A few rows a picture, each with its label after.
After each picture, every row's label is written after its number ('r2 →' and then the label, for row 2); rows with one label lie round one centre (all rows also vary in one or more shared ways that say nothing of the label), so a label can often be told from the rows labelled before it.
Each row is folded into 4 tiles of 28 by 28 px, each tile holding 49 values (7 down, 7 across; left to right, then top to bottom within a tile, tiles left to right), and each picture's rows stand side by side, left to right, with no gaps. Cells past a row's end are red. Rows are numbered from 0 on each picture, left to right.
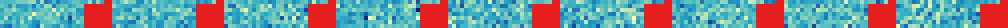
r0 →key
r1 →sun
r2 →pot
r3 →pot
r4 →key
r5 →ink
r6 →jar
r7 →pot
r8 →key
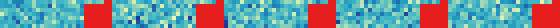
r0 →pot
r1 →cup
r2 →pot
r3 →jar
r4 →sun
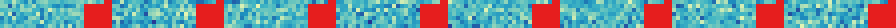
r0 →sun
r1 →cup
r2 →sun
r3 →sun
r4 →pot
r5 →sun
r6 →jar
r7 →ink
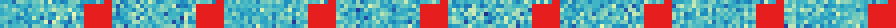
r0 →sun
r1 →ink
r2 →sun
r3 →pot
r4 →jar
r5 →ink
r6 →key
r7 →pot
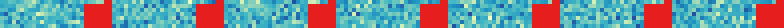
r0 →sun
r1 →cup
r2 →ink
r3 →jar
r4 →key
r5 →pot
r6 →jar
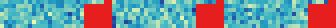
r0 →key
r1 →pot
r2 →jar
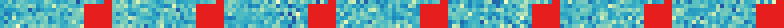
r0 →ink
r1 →key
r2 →sun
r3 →pot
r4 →pot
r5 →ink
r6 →pot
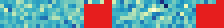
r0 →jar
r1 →key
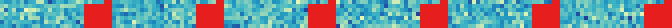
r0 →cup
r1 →pot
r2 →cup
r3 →pot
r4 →jar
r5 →ink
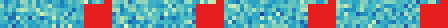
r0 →pot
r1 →sun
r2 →cup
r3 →sun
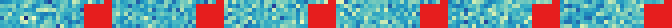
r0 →key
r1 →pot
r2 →pot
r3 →jar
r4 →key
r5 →jar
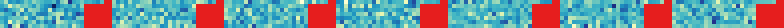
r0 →key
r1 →ink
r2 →cup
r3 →ink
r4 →cup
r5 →key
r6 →jar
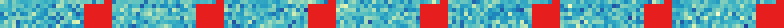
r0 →sun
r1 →sun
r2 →ink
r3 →sun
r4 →jar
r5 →key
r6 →jar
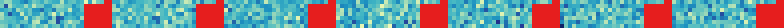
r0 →pot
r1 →pot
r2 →cup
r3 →jar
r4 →jar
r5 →pot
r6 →jar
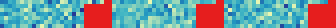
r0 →cup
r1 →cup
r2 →ink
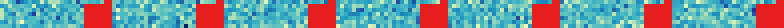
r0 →pot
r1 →jar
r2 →cup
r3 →sun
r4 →cup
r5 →ink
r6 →key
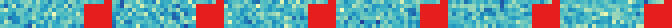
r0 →pot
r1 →jar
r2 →cup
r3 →cup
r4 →cup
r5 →sun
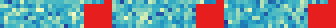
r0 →sun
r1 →sun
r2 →cup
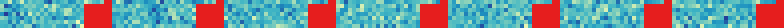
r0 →ink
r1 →pot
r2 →ink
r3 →cup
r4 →ink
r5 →key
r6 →ink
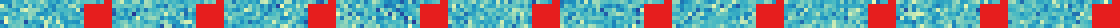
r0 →cup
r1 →sun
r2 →cup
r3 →key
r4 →sun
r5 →key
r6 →jar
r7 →jar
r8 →jar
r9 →jar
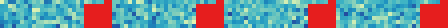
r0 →pot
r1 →jar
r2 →pot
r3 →ink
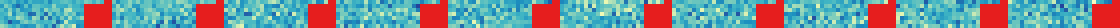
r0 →pot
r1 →sun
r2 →sun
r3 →sun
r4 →ink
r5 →sun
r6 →key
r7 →pot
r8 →jar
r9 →ink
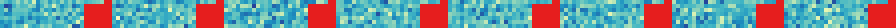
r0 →jar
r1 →jar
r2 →sun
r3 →pot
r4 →jar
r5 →jar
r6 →cup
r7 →ink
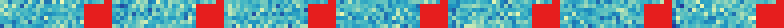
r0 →pot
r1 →jar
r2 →sun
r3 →sun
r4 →jar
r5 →pot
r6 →jar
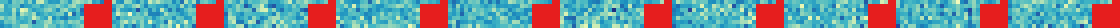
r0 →cup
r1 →jar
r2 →pot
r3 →cup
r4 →key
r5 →jar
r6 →jar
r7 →pot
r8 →pot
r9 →sun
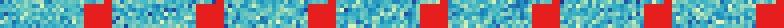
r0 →key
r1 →jar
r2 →pot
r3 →cup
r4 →ink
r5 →key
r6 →cup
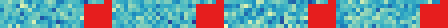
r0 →jar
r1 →sun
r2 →jar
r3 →key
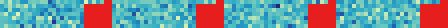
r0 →ink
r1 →sun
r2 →sun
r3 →key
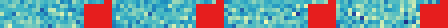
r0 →pot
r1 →cup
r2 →key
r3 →cup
